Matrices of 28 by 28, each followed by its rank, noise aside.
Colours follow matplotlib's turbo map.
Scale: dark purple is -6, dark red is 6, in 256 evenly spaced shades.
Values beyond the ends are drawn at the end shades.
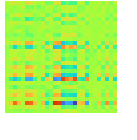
one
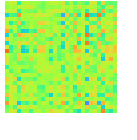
three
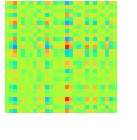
one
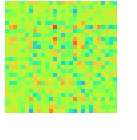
four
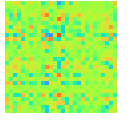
four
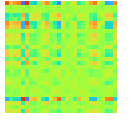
one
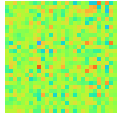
four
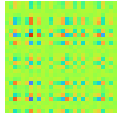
one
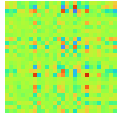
two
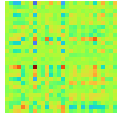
two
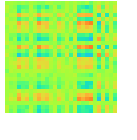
one
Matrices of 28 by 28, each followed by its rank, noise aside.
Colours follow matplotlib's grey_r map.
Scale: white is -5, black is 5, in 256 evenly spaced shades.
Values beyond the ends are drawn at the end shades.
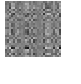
two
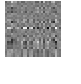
two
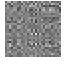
four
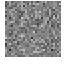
eight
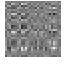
two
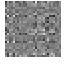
four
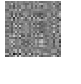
three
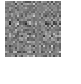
four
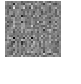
four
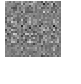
six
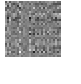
four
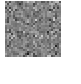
eight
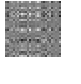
two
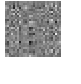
four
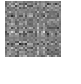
three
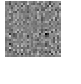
six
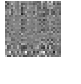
four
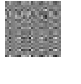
two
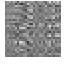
three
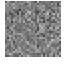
eight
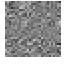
six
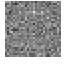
six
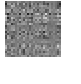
four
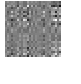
two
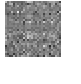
six
